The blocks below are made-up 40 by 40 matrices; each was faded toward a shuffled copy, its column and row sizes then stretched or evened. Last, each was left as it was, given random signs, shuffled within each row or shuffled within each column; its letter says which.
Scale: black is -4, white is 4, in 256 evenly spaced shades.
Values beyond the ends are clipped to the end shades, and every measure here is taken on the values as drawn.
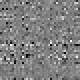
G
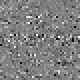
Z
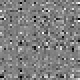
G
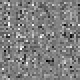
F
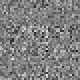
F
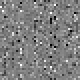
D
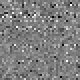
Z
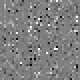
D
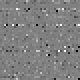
Z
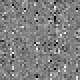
D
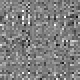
G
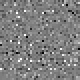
Z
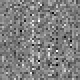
D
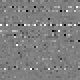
Z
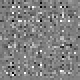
F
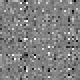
F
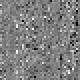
D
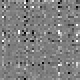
G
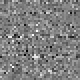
Z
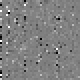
D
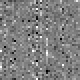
D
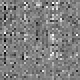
G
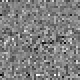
Z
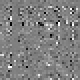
G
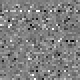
Z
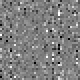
D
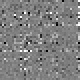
F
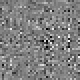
F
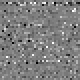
Z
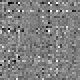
F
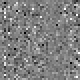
D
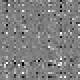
G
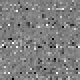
Z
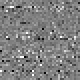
Z
